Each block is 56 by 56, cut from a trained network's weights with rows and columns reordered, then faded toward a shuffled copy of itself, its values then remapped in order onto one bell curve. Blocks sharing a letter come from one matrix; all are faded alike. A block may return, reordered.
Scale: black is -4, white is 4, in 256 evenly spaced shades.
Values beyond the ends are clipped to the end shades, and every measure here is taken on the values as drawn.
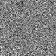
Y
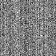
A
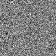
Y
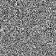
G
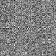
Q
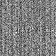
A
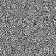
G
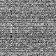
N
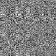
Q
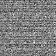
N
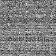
N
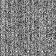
A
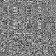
Q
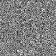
G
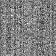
A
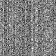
A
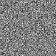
G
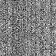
A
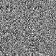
G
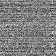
N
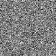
Y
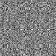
Q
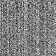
A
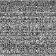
N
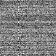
N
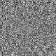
Q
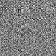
Q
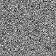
Y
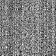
A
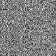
Q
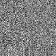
Y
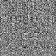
Q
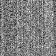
A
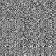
Q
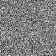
G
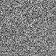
Y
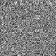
G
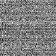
N
